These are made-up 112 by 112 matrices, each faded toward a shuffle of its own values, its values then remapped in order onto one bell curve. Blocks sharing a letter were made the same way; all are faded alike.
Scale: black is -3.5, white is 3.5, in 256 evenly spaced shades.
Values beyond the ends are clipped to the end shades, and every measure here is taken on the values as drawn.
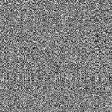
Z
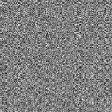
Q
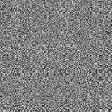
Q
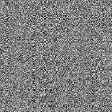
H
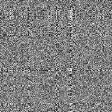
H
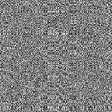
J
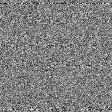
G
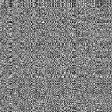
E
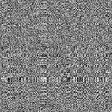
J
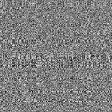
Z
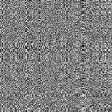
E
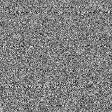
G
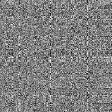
H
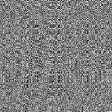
E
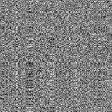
J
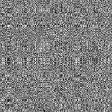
E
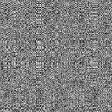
Q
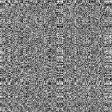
E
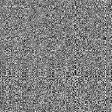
H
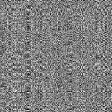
J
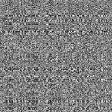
Z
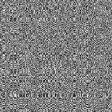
E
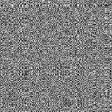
E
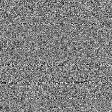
G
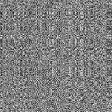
Q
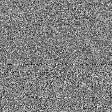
G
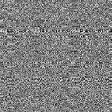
Z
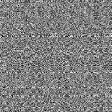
Z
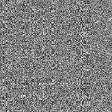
H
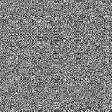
Z
